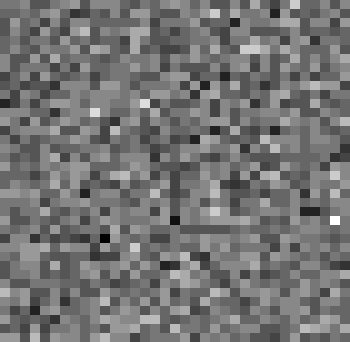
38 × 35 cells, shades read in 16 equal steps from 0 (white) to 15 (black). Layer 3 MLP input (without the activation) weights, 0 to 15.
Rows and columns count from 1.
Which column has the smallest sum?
14
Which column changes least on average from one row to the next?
13
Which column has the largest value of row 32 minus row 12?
15
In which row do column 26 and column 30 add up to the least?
1
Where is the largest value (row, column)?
27, 11
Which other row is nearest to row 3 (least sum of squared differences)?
23
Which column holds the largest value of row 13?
6
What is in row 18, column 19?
6
